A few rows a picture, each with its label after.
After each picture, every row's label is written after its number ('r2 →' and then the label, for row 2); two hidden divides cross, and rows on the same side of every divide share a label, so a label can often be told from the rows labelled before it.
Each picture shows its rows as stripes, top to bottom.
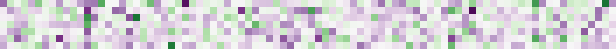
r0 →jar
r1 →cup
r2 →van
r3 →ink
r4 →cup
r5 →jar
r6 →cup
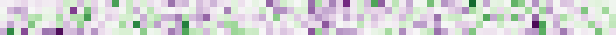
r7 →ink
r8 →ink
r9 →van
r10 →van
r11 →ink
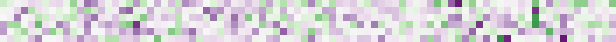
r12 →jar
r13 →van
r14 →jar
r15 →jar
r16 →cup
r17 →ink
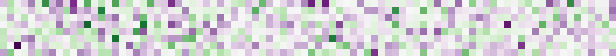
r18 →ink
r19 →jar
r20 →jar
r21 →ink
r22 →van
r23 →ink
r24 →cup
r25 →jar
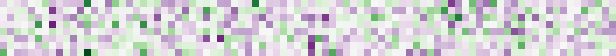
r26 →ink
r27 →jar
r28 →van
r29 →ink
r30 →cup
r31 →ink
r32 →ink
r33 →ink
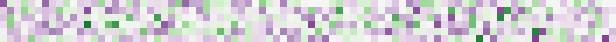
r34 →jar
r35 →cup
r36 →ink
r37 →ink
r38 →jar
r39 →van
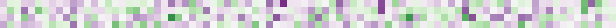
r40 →ink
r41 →ink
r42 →cup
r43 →ink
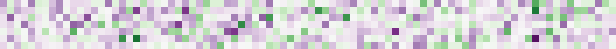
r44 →jar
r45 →jar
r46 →cup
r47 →ink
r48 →cup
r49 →van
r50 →cup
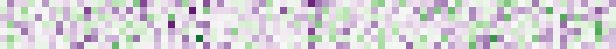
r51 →van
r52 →cup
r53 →cup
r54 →ink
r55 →ink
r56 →jar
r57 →ink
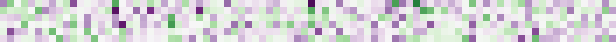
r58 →ink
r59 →jar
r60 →cup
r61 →cup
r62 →van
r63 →cup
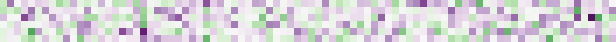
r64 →van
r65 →jar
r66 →ink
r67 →jar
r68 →cup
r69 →cup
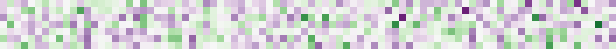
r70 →ink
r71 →cup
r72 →jar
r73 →ink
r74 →cup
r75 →cup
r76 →cup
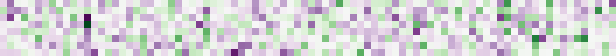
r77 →cup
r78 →van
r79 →cup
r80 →ink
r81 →cup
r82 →jar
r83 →jar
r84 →jar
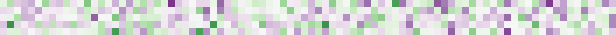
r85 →ink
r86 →van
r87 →ink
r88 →jar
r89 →ink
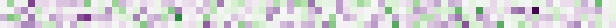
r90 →ink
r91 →van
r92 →jar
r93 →ink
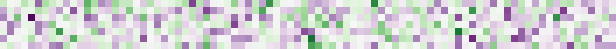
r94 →van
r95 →ink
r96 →jar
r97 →cup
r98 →van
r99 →cup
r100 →jar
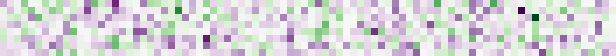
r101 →cup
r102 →cup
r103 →jar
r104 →cup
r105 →cup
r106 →ink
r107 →ink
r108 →cup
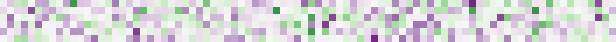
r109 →cup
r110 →jar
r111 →cup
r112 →van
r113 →jar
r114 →jar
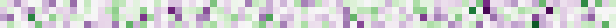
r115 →ink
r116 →ink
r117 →van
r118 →jar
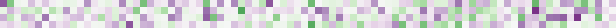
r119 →jar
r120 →van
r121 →ink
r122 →cup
